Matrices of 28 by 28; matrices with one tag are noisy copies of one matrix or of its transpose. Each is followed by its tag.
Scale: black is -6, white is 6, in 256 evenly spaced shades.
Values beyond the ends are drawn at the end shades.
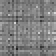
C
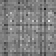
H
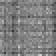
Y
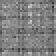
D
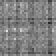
D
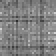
C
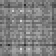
H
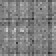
D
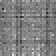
C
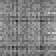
C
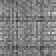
C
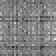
C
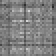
H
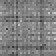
C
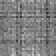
C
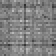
H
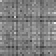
C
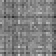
Y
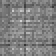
H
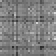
C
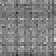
Y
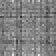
C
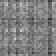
D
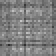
H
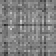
H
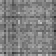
Y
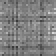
C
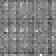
D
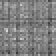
D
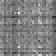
Y
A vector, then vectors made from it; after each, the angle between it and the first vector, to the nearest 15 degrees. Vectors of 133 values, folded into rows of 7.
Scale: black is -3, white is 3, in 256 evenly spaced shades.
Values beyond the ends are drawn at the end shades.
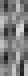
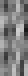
15 degrees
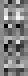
90 degrees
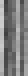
60 degrees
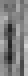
60 degrees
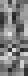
135 degrees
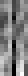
120 degrees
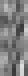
150 degrees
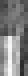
75 degrees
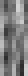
45 degrees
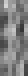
150 degrees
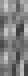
165 degrees
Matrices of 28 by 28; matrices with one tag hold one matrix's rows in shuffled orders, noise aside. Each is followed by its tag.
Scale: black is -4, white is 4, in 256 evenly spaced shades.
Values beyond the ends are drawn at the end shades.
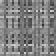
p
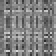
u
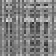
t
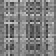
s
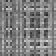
t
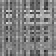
t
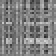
t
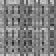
p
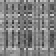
p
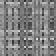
p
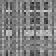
t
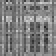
t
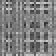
t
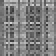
s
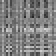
t
